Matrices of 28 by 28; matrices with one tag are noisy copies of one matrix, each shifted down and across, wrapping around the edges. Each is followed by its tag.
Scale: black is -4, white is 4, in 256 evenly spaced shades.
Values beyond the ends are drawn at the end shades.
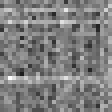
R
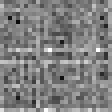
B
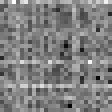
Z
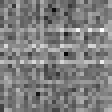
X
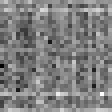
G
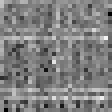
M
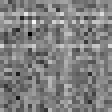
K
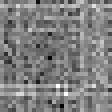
K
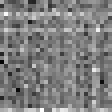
X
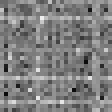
Z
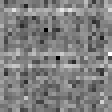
R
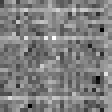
Z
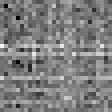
K
